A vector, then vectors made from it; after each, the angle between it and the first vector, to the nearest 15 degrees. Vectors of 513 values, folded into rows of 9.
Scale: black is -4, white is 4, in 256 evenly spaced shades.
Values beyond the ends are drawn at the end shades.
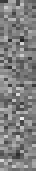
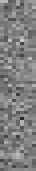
165 degrees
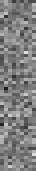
90 degrees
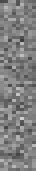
15 degrees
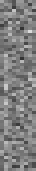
105 degrees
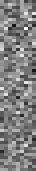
75 degrees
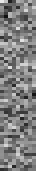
120 degrees
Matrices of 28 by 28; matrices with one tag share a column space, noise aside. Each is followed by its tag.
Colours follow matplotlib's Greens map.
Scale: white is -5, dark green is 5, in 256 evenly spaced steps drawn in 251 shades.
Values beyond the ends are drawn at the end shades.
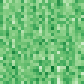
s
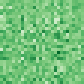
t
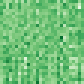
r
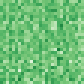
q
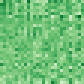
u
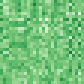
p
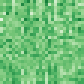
p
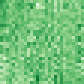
r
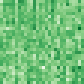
s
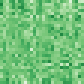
u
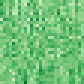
p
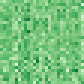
q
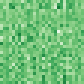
r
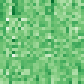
p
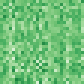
q
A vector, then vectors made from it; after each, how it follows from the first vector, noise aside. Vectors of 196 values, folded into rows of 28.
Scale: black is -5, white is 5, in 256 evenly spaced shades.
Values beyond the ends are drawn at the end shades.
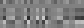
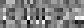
negated, scaled up.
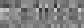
reversed, negated.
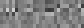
wrapped around.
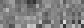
wrapped around, negated.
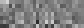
wrapped around.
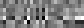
negated, scaled up.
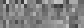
wrapped around, negated.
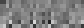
wrapped around, negated.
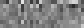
wrapped around, negated.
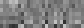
wrapped around.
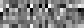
wrapped around, negated, scaled up.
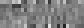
wrapped around, negated.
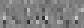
negated, partly zeroed.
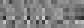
copied.
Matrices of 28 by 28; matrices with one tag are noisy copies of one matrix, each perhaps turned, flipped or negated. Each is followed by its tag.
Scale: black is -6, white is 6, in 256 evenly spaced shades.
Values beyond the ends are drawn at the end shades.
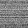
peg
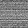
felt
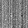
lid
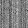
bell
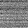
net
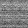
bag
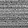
net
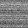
bag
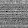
peg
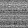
bag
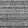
net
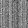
bell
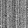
lid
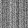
bell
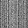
felt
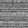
lid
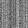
bell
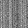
bell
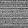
felt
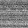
bag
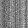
bag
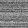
lid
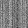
bell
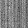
net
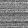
lid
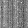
bag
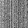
peg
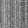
bag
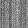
bell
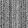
bell
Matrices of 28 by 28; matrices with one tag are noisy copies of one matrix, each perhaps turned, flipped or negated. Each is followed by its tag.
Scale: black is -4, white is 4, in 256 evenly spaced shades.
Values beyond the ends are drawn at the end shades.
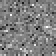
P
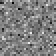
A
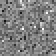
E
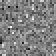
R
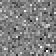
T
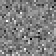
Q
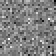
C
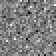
P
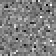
T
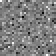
C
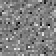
R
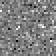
P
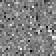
Q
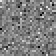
C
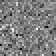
P
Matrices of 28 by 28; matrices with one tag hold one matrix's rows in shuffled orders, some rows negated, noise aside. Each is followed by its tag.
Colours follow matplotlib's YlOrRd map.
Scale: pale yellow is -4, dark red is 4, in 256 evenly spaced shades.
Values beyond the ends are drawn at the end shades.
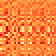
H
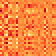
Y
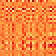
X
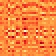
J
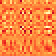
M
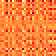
X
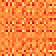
X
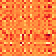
M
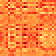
J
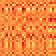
X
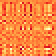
M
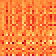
X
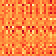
X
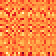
H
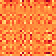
M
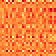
X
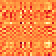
M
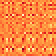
X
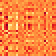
Y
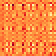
X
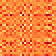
M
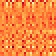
X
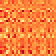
H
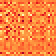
H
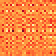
X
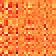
Y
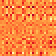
X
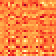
J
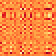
M
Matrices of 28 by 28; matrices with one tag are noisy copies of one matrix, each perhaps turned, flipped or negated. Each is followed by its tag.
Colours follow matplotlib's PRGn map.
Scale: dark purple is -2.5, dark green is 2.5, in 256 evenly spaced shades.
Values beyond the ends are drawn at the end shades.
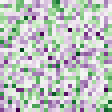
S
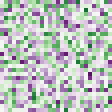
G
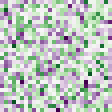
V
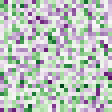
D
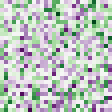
S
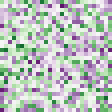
D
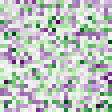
S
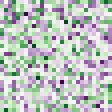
D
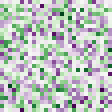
G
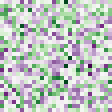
G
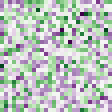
D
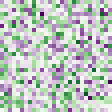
G
